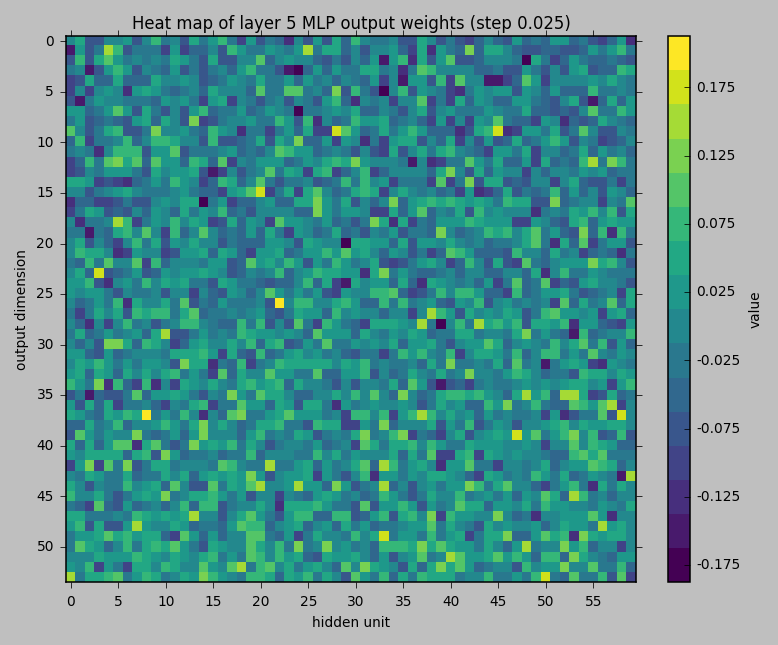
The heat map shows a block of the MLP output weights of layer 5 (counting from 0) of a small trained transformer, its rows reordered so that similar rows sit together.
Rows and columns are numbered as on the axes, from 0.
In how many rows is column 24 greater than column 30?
26
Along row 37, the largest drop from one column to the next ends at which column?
9
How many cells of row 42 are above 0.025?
19
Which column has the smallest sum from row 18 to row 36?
15
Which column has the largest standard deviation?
33
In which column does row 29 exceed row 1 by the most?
10
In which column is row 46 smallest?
22
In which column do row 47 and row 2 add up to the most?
40
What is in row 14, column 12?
0.025
